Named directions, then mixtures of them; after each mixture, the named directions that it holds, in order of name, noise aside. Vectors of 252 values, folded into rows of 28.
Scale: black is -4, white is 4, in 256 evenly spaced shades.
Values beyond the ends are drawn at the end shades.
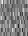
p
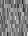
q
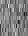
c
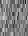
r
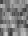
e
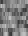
e.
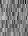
r.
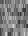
c, e, q.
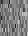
c, p, q.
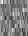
e, p.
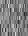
c.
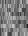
c, e, q.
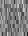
q.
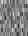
p.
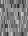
e, q, r.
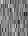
c, p.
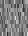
q.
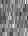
e, q, r.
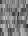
e, r.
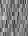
r.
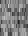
c, e, r.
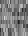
c, e, r.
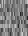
e, p.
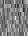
q.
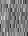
c, q, r.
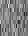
c.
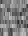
e.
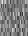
p.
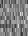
e, p.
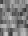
e.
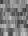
e.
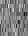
c.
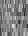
c, e, q.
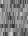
e, r.
